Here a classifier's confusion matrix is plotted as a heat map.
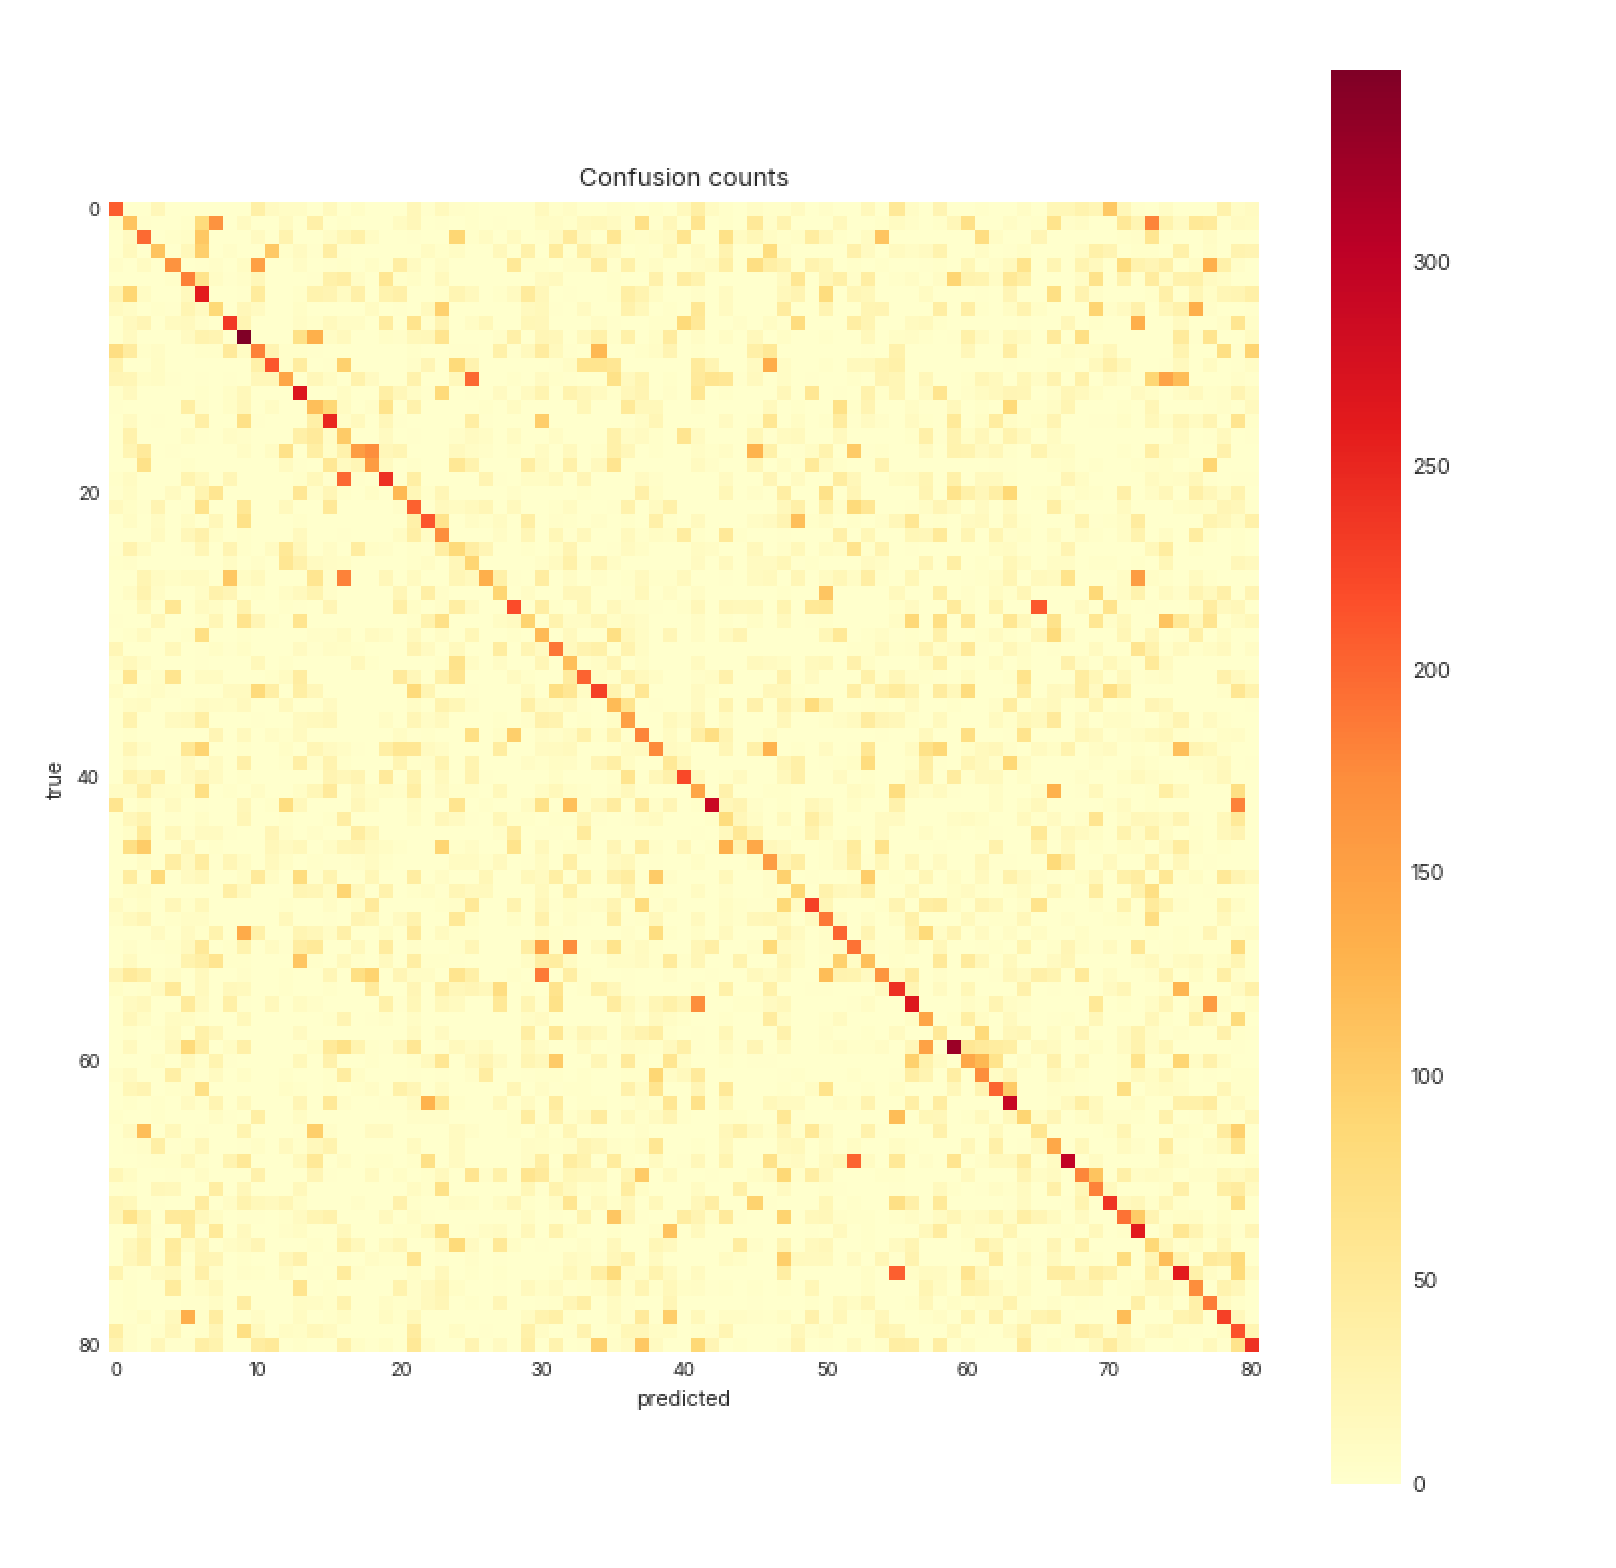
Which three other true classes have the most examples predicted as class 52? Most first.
67, 17, 21
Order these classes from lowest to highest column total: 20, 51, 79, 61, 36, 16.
20, 51, 61, 36, 16, 79
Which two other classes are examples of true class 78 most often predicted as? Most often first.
5, 71
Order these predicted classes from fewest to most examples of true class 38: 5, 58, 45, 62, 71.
71, 62, 45, 5, 58
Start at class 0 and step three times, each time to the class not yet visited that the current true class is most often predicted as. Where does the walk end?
43
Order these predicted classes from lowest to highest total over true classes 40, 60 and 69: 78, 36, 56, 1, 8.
8, 1, 78, 56, 36
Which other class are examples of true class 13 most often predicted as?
23
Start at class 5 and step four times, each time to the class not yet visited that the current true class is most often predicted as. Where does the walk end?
9
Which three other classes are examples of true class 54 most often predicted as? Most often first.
30, 50, 18
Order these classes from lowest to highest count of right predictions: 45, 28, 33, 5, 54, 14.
14, 45, 54, 5, 33, 28
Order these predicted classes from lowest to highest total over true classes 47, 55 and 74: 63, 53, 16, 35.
16, 63, 35, 53
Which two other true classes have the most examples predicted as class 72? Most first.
26, 8
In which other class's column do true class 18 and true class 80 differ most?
37
